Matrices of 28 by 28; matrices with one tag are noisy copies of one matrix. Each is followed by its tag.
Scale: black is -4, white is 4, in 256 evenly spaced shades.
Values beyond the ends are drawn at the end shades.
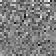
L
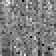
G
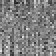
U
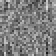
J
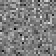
L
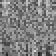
G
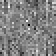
J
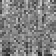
G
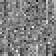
J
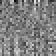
U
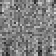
G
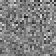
L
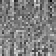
U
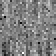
G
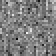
J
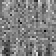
G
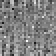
U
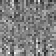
U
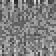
U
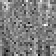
G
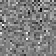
L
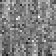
G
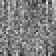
J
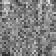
G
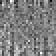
U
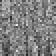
G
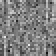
J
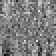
G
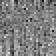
U
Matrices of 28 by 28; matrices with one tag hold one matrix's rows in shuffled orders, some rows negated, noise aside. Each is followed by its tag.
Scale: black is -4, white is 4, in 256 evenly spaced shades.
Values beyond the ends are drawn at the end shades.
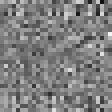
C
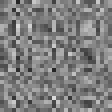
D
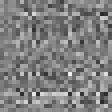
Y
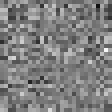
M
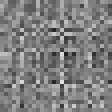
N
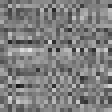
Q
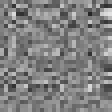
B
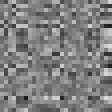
B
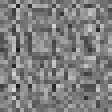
D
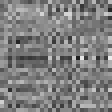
Q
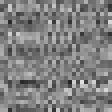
Q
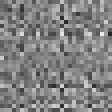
N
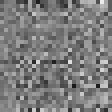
Y
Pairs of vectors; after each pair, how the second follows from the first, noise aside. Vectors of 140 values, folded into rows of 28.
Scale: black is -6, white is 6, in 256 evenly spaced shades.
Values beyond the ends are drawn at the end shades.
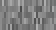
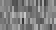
wrapped around.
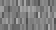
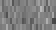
reversed, negated, partly zeroed.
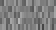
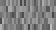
wrapped around.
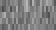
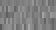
reversed, shrunk.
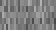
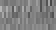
reversed, negated, partly zeroed.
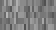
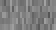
reversed, negated, shrunk.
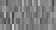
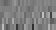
reversed, negated, partly zeroed.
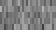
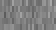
reversed, negated, shrunk.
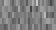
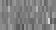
wrapped around, partly zeroed.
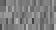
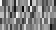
reversed, scaled up.
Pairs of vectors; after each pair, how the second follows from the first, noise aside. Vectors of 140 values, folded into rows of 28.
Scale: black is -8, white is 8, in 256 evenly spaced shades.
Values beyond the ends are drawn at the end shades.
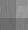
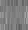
wrapped around, partly zeroed.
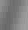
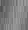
reversed, negated.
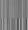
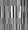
wrapped around, negated, scaled up.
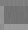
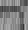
wrapped around, negated, scaled up.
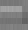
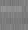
shrunk.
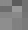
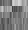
negated, scaled up.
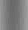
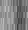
wrapped around, negated, scaled up.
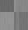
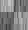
negated, scaled up.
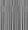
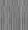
shrunk.
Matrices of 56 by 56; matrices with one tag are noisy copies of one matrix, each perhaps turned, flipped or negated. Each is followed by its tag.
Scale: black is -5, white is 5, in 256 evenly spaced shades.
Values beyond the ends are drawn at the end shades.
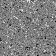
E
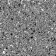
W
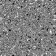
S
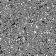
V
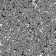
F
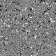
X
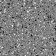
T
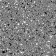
W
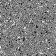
V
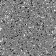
T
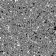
E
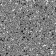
W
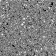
W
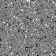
E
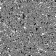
V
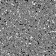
T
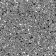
T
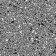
V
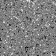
E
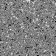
E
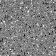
T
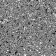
F
